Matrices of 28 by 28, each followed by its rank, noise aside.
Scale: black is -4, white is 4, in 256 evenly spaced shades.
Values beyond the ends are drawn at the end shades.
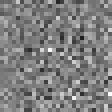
six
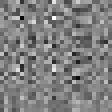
four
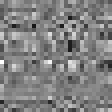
three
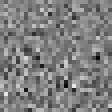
six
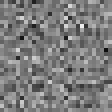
six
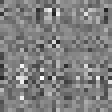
four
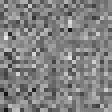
six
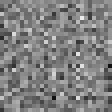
eight
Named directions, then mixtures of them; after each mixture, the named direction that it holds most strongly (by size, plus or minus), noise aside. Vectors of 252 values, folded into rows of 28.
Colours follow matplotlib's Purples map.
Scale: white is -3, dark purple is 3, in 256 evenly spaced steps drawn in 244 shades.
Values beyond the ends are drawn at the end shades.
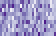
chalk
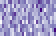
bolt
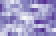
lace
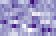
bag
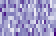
chalk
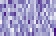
bolt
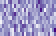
bolt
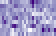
bag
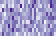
chalk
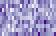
chalk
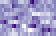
bag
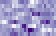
bag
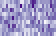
chalk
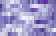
lace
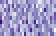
bolt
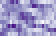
lace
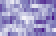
lace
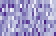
chalk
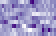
bag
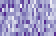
chalk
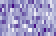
chalk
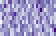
bolt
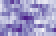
lace
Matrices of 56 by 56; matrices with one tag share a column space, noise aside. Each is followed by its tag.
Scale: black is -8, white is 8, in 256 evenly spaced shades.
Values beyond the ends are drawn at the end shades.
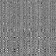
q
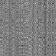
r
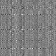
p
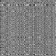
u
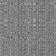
r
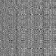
p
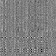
q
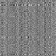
u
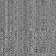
q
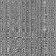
q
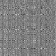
p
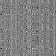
p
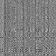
q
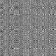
p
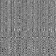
q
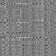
r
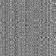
r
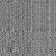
q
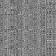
p
